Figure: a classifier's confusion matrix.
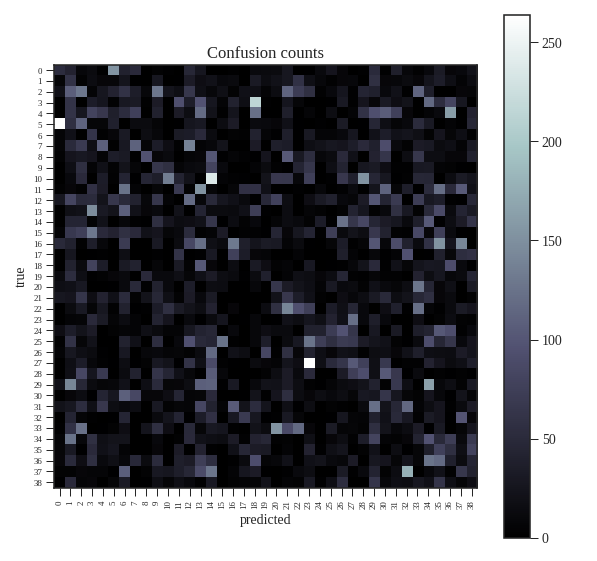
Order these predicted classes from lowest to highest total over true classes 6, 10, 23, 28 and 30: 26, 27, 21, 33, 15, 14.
15, 33, 26, 21, 27, 14
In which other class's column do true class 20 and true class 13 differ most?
3
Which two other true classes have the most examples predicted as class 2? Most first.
33, 5
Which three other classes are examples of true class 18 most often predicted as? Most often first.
13, 36, 3
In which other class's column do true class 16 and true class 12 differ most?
37
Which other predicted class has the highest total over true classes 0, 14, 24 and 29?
34
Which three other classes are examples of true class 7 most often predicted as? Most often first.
12, 4, 30
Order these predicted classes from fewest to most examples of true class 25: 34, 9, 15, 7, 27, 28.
7, 28, 9, 27, 34, 15
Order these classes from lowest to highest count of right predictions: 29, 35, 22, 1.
29, 1, 35, 22
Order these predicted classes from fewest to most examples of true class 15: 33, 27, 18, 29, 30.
18, 27, 30, 29, 33
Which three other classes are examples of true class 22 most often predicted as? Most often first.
21, 33, 23
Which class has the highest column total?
14
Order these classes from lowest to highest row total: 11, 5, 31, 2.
5, 31, 11, 2
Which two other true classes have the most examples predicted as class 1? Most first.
29, 34
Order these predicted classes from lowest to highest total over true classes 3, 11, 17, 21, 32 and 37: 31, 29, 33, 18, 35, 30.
33, 31, 29, 30, 35, 18
